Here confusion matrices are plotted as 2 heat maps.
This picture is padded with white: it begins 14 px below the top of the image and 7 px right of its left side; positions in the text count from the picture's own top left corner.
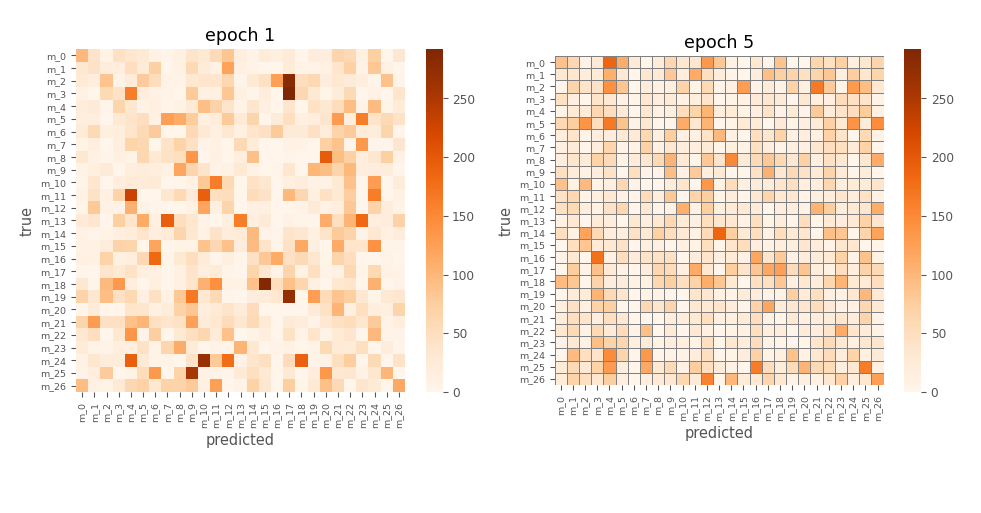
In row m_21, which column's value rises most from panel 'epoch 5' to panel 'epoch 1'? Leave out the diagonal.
m_9
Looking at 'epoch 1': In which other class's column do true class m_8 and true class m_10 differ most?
m_20
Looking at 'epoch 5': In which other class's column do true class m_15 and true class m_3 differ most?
m_2
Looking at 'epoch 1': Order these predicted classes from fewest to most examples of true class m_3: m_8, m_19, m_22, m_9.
m_8, m_19, m_22, m_9
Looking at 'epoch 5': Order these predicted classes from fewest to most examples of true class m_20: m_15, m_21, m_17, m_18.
m_15, m_18, m_21, m_17
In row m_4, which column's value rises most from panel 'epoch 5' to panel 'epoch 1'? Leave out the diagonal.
m_22
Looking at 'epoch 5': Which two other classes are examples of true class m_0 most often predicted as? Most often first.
m_4, m_12
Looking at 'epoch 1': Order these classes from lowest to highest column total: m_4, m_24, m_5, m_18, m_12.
m_18, m_5, m_12, m_24, m_4
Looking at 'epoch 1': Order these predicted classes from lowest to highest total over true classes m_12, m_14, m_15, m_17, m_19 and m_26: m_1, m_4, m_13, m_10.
m_13, m_1, m_10, m_4
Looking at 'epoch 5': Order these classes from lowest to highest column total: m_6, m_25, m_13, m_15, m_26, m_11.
m_6, m_15, m_13, m_11, m_26, m_25
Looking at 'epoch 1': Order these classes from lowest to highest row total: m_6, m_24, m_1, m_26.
m_1, m_6, m_26, m_24
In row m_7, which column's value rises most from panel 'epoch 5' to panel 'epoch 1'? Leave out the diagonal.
m_23
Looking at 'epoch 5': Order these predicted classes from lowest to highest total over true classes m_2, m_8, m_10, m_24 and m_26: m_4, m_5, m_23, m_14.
m_23, m_5, m_14, m_4
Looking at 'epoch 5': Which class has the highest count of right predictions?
m_25
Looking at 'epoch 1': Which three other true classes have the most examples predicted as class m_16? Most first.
m_2, m_6, m_18
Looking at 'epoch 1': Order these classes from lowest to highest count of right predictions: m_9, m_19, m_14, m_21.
m_21, m_9, m_14, m_19
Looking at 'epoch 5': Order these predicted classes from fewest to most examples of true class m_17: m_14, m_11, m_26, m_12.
m_12, m_26, m_14, m_11
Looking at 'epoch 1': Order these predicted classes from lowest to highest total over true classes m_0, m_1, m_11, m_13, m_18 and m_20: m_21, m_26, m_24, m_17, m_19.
m_19, m_26, m_17, m_21, m_24
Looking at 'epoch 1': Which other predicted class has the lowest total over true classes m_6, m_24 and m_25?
m_7
